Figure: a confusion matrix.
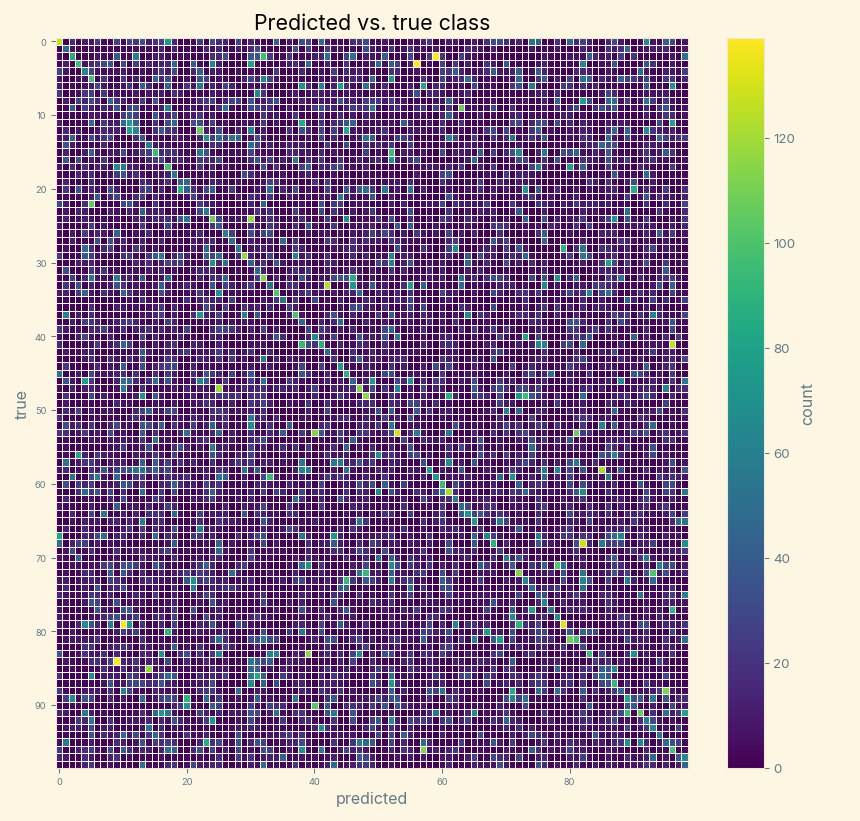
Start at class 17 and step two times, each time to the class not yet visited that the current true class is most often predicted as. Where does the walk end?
67
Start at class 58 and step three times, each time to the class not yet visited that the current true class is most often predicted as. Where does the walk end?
30
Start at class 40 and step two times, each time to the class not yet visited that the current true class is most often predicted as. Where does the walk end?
45
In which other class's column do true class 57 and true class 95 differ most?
23
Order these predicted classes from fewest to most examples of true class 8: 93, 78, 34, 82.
93, 34, 78, 82
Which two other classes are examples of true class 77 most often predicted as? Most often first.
96, 74
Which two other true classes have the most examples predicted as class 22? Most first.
12, 37
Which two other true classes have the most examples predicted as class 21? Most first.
73, 74
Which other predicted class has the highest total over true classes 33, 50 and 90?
42
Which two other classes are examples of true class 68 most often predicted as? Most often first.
82, 98
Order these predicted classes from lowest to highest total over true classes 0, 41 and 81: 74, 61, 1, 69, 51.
1, 51, 61, 74, 69
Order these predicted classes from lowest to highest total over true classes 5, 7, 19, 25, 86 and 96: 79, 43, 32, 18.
79, 43, 18, 32
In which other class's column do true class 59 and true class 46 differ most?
33
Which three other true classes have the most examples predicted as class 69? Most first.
81, 65, 59
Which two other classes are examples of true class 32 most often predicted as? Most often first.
46, 78
